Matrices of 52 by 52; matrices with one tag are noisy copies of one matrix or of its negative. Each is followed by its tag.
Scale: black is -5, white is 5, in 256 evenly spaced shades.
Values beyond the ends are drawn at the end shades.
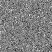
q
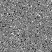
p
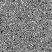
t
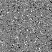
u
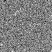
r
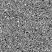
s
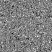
p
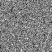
q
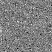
s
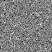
p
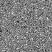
s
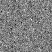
u
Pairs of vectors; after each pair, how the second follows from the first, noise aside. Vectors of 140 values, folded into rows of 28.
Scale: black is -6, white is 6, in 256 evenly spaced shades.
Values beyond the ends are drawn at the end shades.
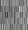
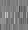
negated, partly zeroed.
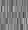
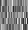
negated, scaled up.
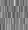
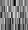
negated, scaled up.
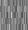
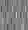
reversed, partly zeroed.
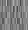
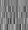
reversed.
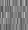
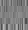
reversed, partly zeroed.
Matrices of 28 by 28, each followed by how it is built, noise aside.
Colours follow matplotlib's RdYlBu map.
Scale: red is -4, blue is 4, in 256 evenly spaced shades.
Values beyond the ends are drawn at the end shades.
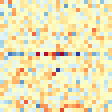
uneven rows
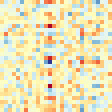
low rank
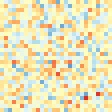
repeating columns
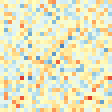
Hankel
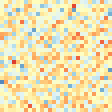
Hankel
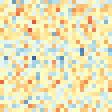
repeating columns
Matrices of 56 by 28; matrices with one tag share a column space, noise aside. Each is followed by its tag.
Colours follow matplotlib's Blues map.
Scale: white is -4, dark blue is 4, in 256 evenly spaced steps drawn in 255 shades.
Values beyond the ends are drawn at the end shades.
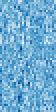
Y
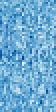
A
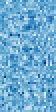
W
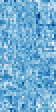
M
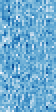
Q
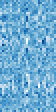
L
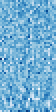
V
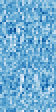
L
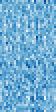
Y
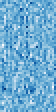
A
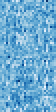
Y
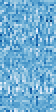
L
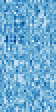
Y
